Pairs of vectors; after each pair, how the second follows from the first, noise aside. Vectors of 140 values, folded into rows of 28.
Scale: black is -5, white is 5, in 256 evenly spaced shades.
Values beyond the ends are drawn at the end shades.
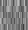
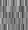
copied.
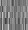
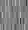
wrapped around, negated, partly zeroed.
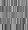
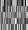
reversed, scaled up.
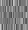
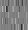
wrapped around, negated, partly zeroed.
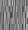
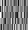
reversed, scaled up.
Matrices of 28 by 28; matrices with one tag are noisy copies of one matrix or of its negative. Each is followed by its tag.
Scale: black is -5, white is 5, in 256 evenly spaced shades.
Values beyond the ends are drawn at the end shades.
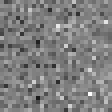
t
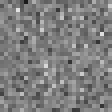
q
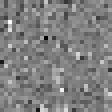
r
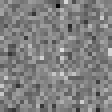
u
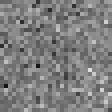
t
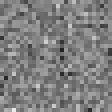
u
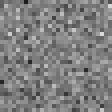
q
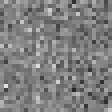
t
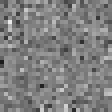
r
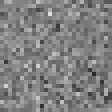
t
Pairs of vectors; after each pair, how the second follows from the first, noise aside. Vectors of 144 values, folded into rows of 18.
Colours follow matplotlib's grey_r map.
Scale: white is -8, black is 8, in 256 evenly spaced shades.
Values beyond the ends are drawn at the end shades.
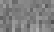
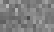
shuffled.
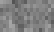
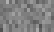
shuffled.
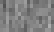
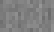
wrapped around, shrunk.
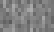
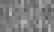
reversed.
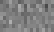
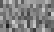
reversed, scaled up.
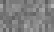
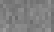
wrapped around, shrunk.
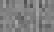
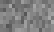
shuffled.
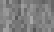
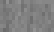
negated, shrunk.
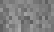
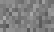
shuffled.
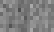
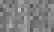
negated.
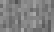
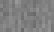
negated, shrunk.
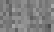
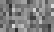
scaled up.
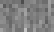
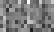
reversed, scaled up.
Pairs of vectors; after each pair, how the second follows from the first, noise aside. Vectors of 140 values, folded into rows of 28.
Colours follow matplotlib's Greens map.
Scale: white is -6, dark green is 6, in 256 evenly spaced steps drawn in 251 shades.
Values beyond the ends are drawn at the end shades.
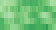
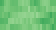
wrapped around, negated, shrunk.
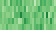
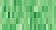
reversed.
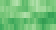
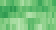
reversed.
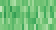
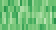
reversed, negated.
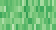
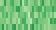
reversed, negated.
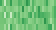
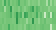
reversed, partly zeroed.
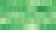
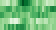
reversed, negated, scaled up.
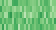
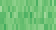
reversed, negated, shrunk.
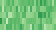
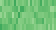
wrapped around, negated, shrunk.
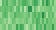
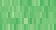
reversed, negated, shrunk.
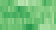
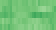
wrapped around, negated, shrunk.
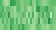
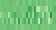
negated, partly zeroed.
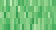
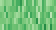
reversed, negated.
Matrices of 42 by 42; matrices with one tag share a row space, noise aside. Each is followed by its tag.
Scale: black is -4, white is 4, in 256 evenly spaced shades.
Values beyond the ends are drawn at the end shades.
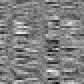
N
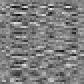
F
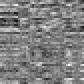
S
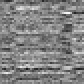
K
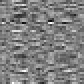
F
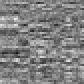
S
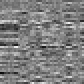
S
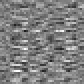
F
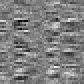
N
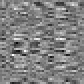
F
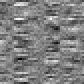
N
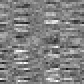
N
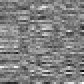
S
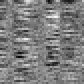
N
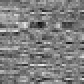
S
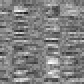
N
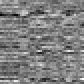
S
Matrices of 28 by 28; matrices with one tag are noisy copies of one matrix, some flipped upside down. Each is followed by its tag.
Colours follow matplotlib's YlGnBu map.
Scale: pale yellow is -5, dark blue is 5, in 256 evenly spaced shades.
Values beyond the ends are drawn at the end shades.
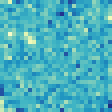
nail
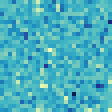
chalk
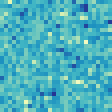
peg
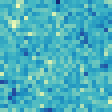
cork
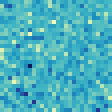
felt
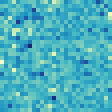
felt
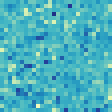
felt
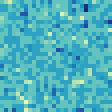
peg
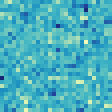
peg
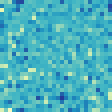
nail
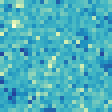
cork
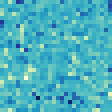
nail
